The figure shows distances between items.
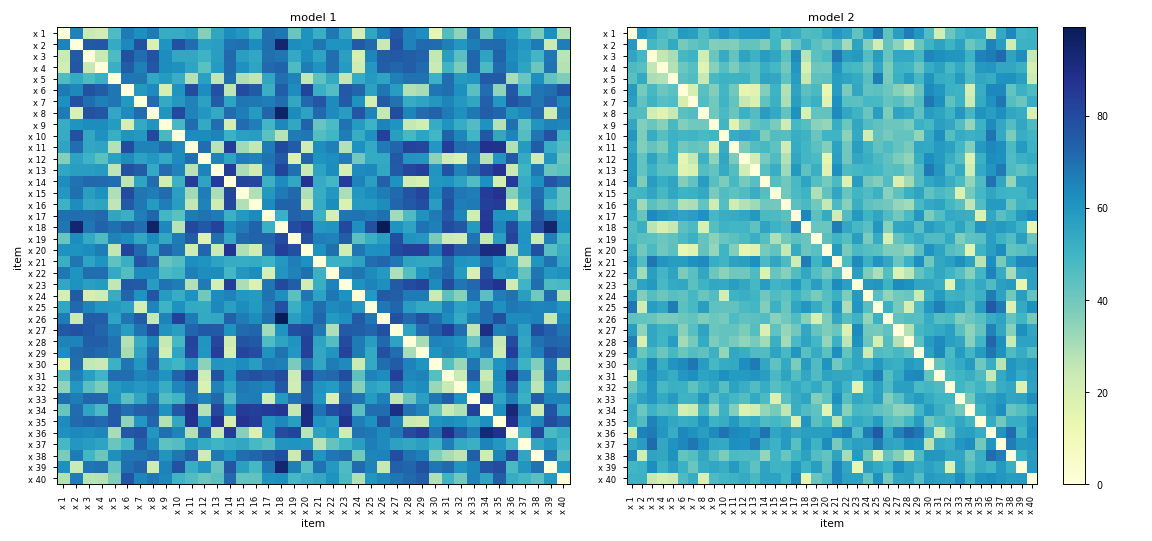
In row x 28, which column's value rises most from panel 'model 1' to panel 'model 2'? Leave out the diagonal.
x 35
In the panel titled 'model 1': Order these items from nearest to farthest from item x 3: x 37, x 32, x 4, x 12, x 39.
x 4, x 32, x 12, x 37, x 39
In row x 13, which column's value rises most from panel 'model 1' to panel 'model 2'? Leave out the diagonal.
x 36
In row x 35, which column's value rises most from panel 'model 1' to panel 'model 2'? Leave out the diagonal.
x 29
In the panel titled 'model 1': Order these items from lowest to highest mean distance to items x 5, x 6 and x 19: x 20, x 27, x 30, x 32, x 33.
x 32, x 30, x 33, x 20, x 27
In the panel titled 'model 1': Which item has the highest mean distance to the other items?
x 18
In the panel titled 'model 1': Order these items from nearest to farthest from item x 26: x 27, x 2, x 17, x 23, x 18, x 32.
x 2, x 32, x 23, x 17, x 27, x 18
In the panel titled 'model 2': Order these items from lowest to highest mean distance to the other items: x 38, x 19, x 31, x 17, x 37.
x 19, x 38, x 17, x 31, x 37
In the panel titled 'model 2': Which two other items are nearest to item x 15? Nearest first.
x 33, x 19
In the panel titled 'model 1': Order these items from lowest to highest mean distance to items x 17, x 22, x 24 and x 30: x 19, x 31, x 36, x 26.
x 19, x 31, x 36, x 26
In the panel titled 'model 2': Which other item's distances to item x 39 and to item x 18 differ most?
x 40
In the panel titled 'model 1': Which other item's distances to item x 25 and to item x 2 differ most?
x 7
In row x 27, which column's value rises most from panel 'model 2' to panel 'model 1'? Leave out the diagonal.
x 34
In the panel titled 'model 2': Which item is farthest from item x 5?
x 25
